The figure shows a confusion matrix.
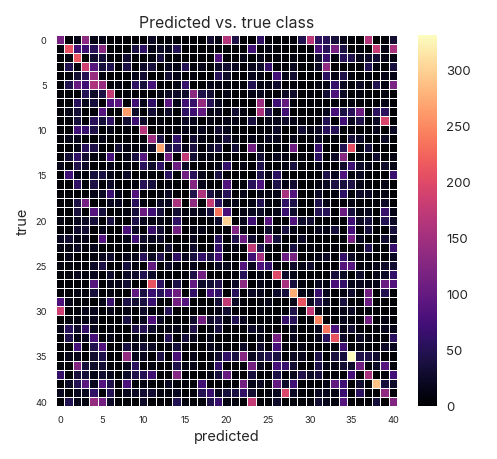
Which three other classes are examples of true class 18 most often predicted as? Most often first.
14, 16, 3
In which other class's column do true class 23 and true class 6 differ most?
16
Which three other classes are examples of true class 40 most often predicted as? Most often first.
23, 4, 5
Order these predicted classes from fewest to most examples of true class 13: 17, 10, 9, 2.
17, 9, 2, 10
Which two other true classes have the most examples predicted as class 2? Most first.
36, 5
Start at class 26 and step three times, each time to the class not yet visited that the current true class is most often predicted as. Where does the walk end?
11
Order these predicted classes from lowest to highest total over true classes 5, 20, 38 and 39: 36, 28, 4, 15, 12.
12, 15, 36, 28, 4
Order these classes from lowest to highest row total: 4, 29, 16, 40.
4, 16, 40, 29
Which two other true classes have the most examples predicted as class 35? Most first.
12, 22
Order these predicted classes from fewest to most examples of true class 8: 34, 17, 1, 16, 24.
1, 34, 16, 17, 24
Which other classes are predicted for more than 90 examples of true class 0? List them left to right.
3, 20, 30, 37
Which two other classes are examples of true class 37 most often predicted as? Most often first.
14, 20
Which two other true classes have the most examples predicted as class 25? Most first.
22, 20
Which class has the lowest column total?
7
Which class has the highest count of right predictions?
35
